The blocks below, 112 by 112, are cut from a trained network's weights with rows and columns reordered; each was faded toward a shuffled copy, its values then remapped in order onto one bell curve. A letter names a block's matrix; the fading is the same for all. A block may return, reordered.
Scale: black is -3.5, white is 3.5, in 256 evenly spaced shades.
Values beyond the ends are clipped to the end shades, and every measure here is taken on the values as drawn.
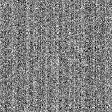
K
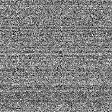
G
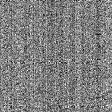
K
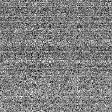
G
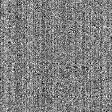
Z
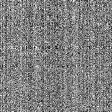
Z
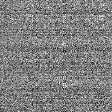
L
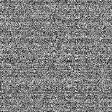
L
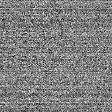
G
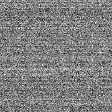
G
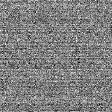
G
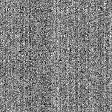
K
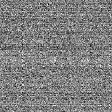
G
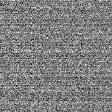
L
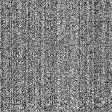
Z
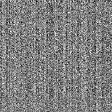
Z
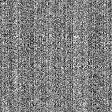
Z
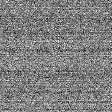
G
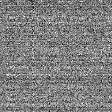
G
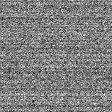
G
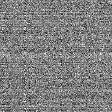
L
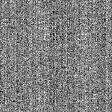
K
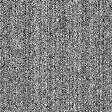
K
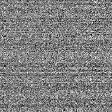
G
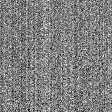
K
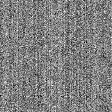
K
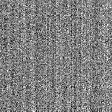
K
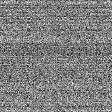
G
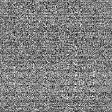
L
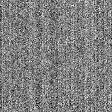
K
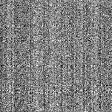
Z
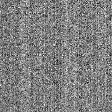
K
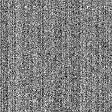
Z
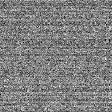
G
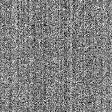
K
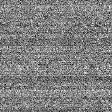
G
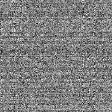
L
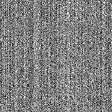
Z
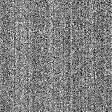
K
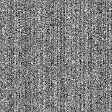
Z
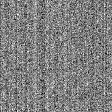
K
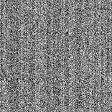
K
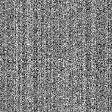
Z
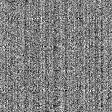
Z
